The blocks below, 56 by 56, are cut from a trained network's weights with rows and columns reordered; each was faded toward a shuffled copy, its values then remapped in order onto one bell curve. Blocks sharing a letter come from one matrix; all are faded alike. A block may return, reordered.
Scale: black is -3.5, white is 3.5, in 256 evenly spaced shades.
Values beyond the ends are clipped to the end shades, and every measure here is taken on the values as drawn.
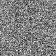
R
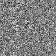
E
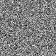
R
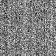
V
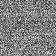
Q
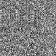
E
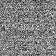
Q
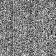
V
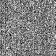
V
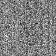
V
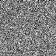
R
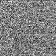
Q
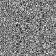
E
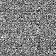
Q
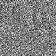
E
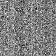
V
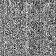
V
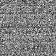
Q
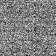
Q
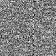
E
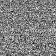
Q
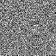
E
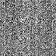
V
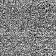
Q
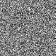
R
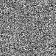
R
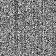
V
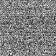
Q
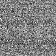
Q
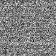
Q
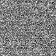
Q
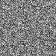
R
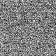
Q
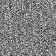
E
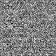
Q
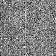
V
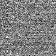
Q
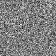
R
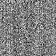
V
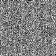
V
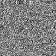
E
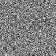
E
